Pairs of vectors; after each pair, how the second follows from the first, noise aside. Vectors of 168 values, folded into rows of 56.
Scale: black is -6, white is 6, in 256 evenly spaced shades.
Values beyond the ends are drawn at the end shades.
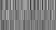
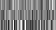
reversed, negated, scaled up.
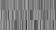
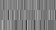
partly zeroed.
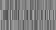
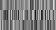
scaled up.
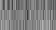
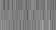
shrunk.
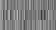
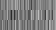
reversed.
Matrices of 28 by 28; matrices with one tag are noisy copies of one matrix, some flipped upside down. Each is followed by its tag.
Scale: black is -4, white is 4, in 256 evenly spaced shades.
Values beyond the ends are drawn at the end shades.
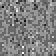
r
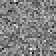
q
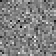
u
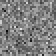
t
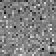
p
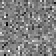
t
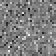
t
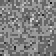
p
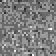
p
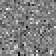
r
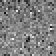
p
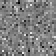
r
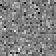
q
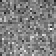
p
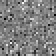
r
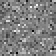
q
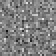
t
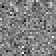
r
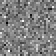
t
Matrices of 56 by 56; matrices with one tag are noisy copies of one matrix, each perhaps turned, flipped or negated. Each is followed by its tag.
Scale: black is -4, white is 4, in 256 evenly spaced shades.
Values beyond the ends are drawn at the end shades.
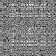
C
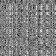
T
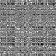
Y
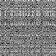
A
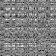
T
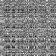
T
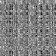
T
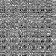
T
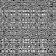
C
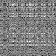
C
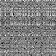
A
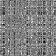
Y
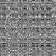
T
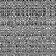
A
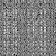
C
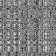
T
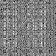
C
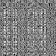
C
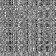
T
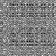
C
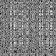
C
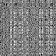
C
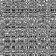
T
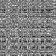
T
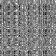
T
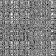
Y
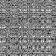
T
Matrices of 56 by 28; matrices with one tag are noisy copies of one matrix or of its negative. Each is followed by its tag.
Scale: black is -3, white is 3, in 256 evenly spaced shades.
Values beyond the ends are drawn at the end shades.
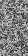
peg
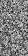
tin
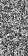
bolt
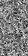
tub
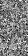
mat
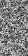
tin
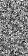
tin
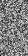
peg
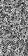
bolt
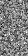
peg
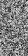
bolt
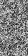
mat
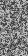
mat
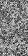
mat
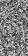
tub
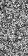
peg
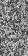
bolt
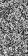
tub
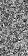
peg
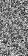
tin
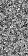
peg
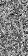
tub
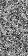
tub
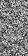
tin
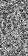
tub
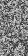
bolt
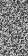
tin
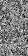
mat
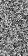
peg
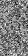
tub
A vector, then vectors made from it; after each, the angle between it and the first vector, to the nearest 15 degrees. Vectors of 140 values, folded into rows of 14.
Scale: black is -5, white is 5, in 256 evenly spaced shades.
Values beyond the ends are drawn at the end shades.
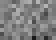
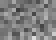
135 degrees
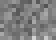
165 degrees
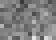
135 degrees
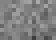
15 degrees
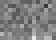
150 degrees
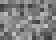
75 degrees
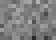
15 degrees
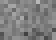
45 degrees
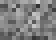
60 degrees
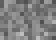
90 degrees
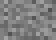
75 degrees
